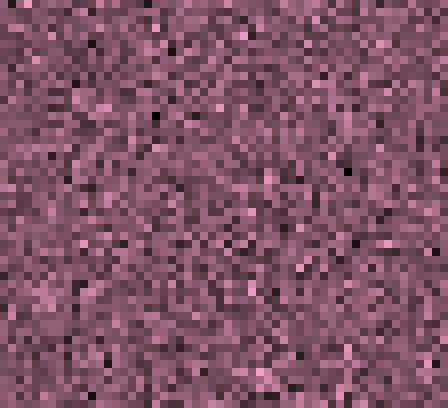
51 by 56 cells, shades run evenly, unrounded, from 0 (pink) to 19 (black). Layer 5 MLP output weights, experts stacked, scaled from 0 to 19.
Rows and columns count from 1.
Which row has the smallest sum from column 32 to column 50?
17
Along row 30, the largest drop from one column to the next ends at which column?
43
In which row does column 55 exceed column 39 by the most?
32
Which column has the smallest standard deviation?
51
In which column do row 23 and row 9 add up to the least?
55
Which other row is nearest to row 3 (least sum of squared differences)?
30
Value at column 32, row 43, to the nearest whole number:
13
